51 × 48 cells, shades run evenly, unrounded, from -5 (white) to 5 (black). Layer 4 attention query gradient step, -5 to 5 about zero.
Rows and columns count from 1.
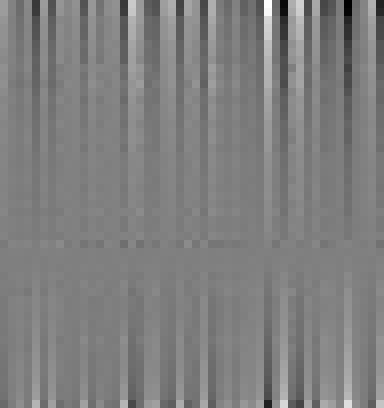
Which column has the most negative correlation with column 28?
2
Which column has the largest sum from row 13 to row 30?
44
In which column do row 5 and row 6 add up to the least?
34
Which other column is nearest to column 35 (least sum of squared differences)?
29
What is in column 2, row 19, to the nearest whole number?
0
